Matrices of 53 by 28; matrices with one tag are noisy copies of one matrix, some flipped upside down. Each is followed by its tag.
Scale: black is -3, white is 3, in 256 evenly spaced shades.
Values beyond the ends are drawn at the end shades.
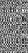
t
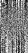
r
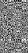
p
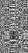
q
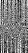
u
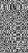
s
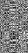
q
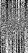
r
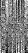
r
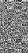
p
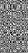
s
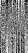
r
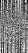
u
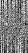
u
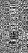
q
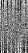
u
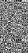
p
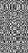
s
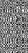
t
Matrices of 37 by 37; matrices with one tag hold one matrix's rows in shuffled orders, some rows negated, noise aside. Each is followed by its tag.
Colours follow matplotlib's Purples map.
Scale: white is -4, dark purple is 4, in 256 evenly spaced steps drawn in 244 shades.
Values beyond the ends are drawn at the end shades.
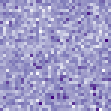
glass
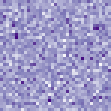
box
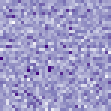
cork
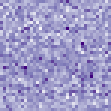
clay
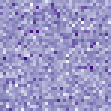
clay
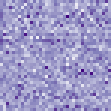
clay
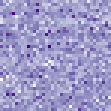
cork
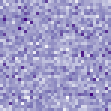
clay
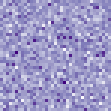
box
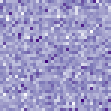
clay
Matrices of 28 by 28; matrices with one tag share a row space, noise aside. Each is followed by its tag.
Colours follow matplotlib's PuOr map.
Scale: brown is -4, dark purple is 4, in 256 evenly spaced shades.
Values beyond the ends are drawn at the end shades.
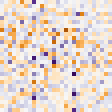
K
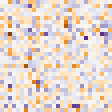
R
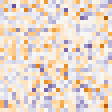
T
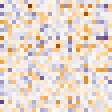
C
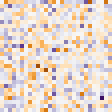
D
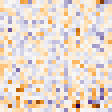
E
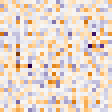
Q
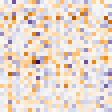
R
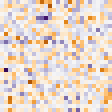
D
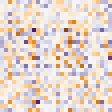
R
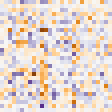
K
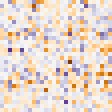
R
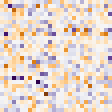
D
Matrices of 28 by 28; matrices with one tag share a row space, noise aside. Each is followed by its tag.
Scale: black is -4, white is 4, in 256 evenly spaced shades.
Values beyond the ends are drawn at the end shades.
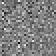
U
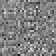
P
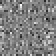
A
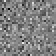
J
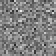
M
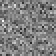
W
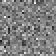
J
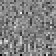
A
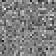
W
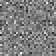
A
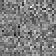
P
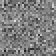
P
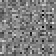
W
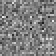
W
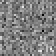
W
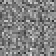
U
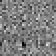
J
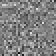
P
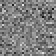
W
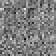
U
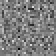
U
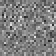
M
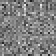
U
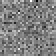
P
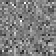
A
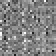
J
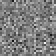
M
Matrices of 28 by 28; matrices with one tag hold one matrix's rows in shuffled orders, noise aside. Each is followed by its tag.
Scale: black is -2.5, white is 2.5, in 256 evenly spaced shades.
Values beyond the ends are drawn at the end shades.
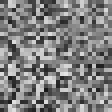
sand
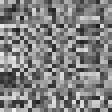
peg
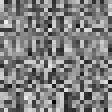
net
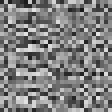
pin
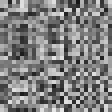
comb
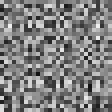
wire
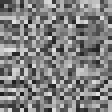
peg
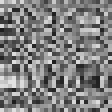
peg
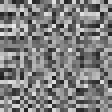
peg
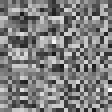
comb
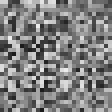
sand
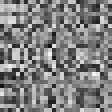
peg
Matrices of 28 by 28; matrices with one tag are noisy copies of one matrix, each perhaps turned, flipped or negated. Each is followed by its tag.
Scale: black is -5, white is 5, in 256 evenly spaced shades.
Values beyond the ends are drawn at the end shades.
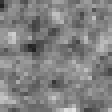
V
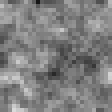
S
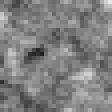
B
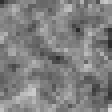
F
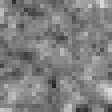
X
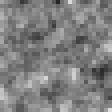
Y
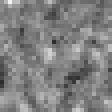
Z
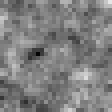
B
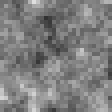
S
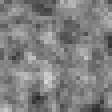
V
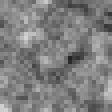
B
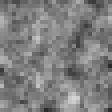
Y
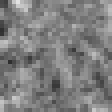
X
